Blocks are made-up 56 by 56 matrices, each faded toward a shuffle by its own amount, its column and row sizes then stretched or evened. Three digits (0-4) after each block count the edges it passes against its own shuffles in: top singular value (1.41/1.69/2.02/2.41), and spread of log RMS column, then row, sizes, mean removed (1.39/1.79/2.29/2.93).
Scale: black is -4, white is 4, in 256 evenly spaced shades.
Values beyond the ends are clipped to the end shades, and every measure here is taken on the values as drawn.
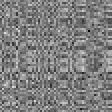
4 3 1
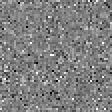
1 0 2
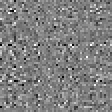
3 2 2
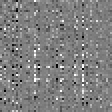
3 4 2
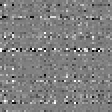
2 2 4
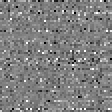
1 0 4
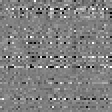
3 0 4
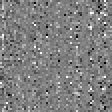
0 3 0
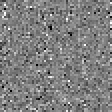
0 2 0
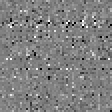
0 2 3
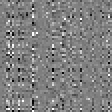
4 4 1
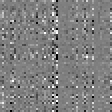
4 4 3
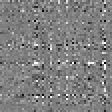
2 3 3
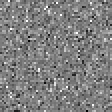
0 0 0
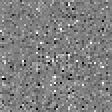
0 2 1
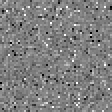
0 0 1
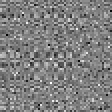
4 0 1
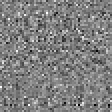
2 0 2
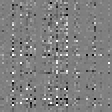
3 4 2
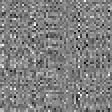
4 3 0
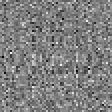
3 2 0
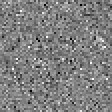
0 0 1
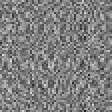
3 2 0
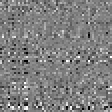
3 2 3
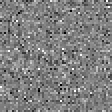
1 1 1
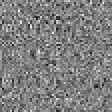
3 1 1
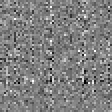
1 4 2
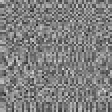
4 0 1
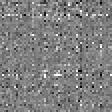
1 3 3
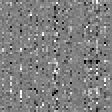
1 4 0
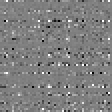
3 2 4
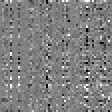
3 4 1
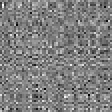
4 1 2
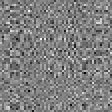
4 1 2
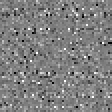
2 0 2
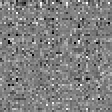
1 3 3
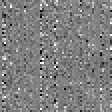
0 4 0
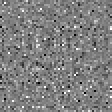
2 1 1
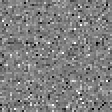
0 0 1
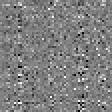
3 3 1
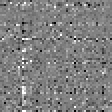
3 2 3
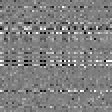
4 1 4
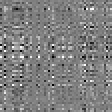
4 4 4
